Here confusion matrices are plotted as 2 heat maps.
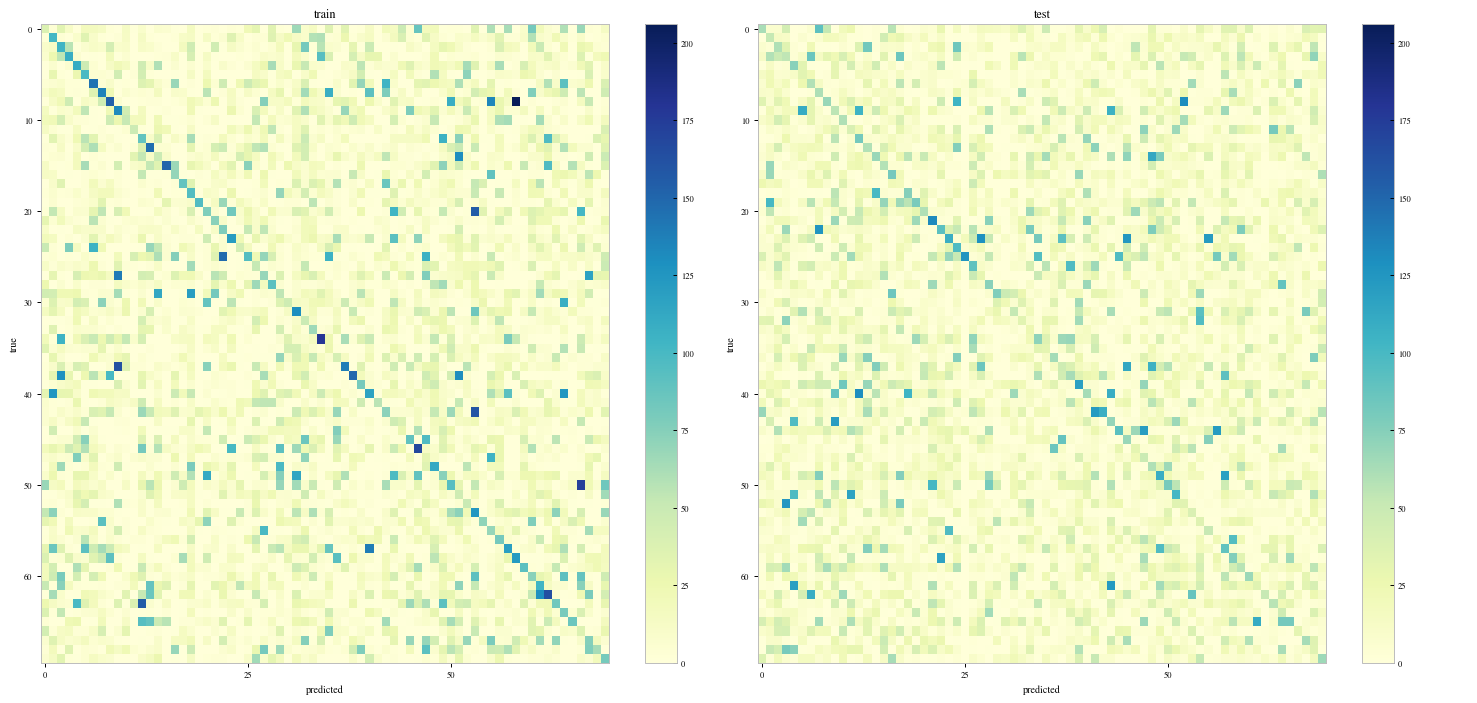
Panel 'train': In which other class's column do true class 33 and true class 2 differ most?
32
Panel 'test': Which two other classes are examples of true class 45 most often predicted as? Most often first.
37, 55
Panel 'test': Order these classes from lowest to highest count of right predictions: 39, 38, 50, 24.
38, 50, 24, 39
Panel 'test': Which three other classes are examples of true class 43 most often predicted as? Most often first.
9, 4, 51
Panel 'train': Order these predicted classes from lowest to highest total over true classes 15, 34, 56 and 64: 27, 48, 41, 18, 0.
27, 41, 0, 18, 48
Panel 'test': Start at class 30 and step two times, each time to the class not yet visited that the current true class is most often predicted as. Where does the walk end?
10
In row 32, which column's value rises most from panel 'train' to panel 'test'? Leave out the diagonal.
54
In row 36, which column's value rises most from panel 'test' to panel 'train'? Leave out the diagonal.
29
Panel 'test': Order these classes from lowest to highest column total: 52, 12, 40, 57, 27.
52, 27, 40, 12, 57
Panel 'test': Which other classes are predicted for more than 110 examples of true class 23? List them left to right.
27, 45, 55
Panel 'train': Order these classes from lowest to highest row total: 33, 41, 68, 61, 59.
33, 41, 59, 61, 68
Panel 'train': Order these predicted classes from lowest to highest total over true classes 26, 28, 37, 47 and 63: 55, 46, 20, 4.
46, 20, 55, 4
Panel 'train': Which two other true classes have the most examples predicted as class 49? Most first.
12, 63
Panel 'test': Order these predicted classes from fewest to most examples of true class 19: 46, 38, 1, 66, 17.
38, 46, 66, 17, 1
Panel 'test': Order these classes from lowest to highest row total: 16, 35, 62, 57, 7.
7, 35, 16, 62, 57
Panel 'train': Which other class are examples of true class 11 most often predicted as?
28
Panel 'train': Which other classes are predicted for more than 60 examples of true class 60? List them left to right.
2, 53, 64, 66
